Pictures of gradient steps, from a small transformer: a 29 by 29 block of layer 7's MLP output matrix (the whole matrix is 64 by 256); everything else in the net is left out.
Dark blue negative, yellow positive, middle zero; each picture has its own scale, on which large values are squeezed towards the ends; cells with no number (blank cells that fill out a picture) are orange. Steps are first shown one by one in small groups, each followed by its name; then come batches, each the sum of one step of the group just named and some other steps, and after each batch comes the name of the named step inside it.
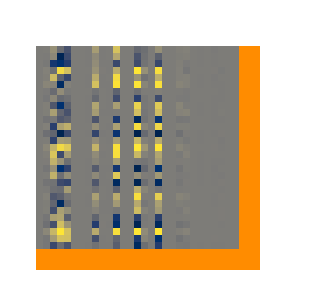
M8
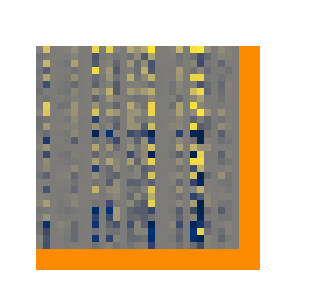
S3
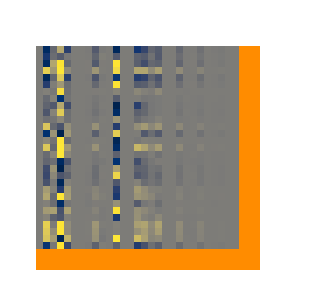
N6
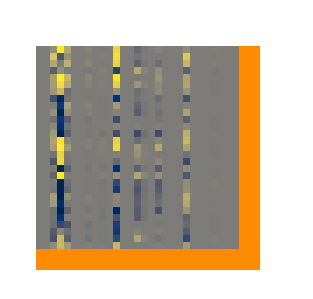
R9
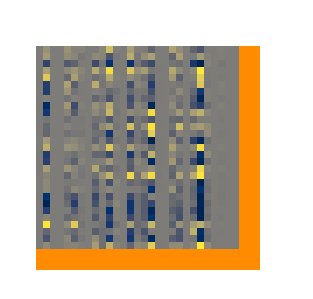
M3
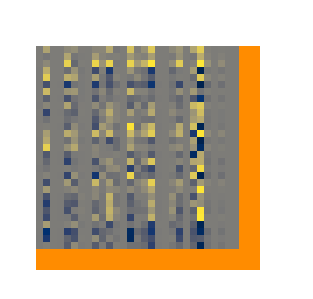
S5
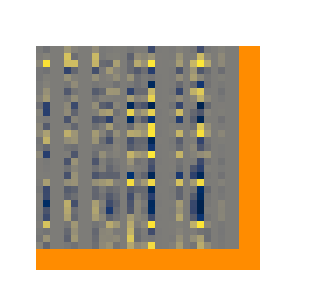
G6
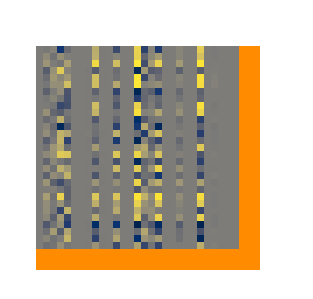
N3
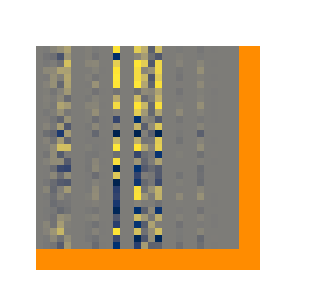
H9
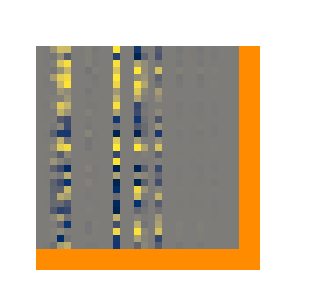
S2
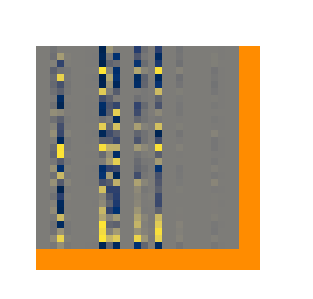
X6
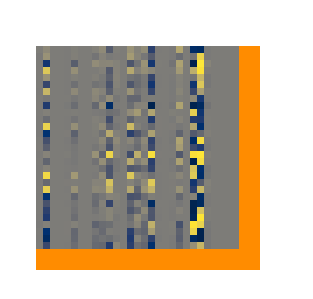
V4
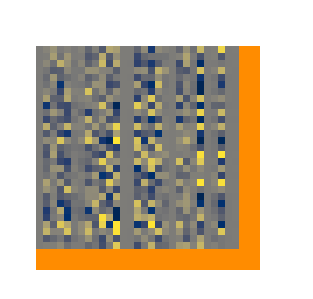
M8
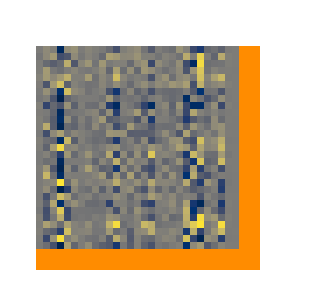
V4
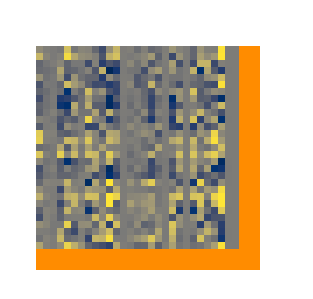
X6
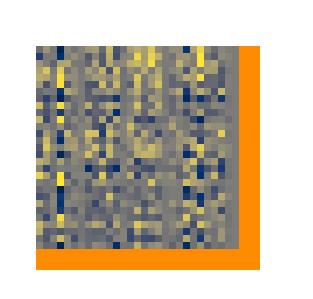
S5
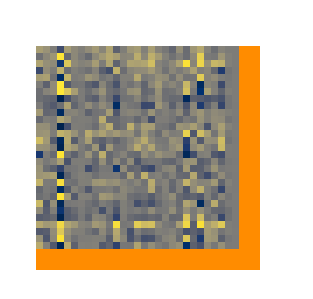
S5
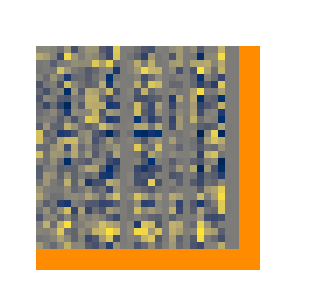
M8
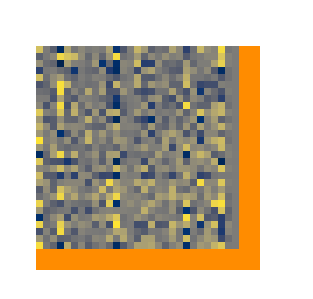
N3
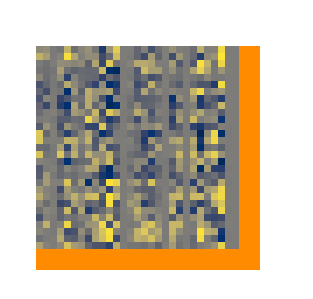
X6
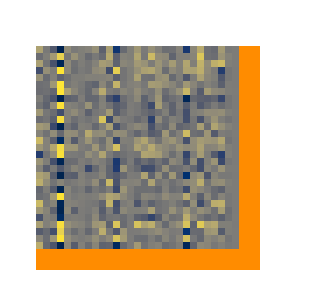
N6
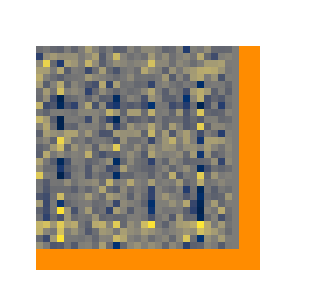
G6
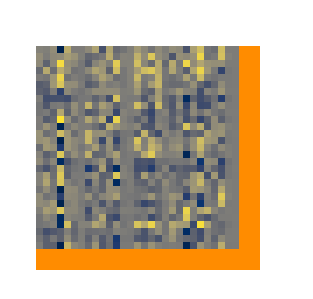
H9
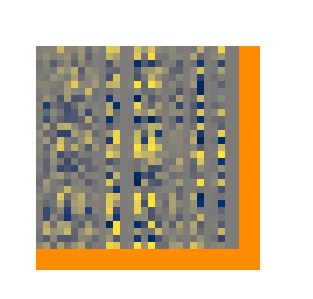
M8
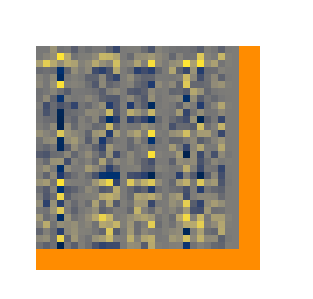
G6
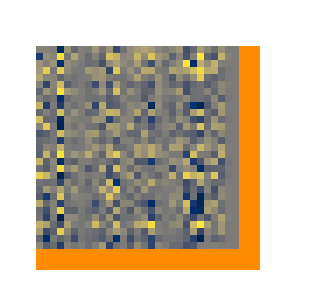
V4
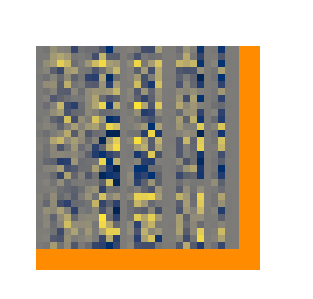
H9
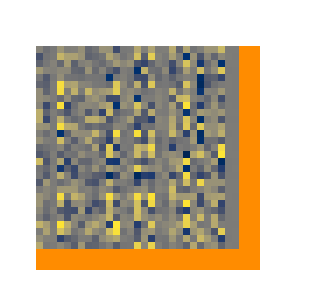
N6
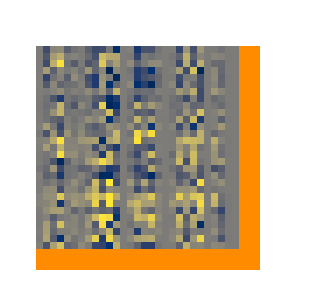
N6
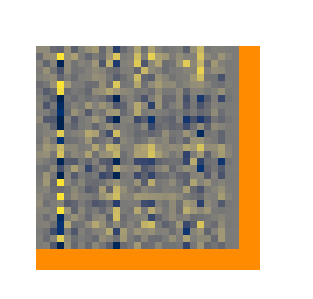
N3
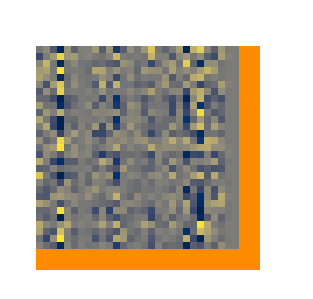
S3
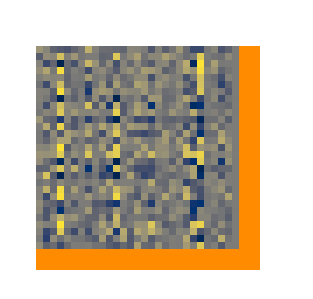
V4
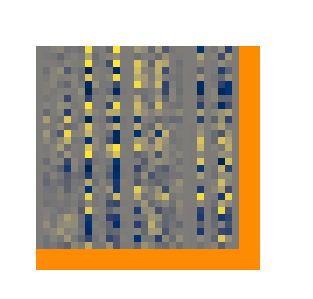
H9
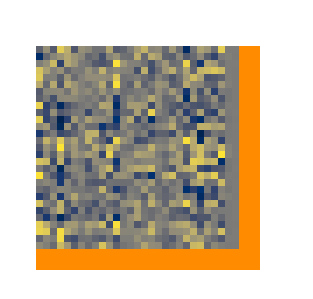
R9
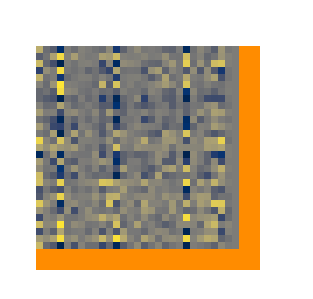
N6
